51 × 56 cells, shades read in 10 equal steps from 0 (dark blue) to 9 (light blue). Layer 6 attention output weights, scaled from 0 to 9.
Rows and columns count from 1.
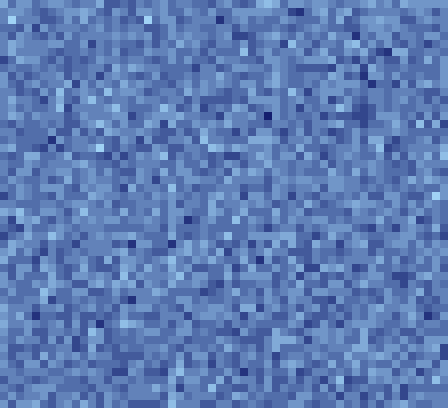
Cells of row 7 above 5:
12
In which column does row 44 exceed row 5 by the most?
45
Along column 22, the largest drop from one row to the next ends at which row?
31
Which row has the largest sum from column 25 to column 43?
23
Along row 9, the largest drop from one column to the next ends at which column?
46
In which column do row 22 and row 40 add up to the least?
5
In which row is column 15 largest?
14
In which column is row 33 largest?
22
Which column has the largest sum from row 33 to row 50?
1
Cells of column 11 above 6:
6
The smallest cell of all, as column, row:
34, 15
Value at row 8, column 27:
3
